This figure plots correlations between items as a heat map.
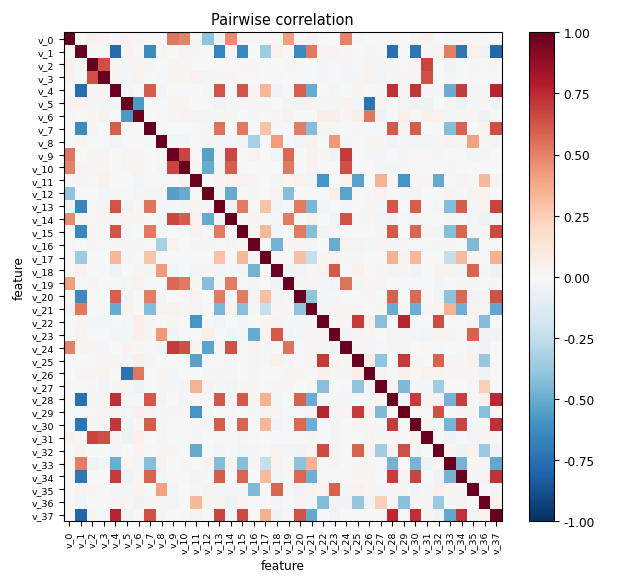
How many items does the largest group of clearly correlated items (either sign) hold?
13
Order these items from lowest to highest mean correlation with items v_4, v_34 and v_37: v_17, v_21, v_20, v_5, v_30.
v_21, v_5, v_17, v_20, v_30
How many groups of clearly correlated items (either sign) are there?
6
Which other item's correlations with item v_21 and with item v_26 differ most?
v_5
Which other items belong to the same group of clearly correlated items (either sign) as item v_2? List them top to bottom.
v_3, v_31
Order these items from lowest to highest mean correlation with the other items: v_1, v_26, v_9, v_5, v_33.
v_1, v_33, v_5, v_26, v_9
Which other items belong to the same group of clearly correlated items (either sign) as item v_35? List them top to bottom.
v_8, v_16, v_18, v_23
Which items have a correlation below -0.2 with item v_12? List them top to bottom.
v_0, v_9, v_10, v_14, v_19, v_24
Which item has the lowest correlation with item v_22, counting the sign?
v_11
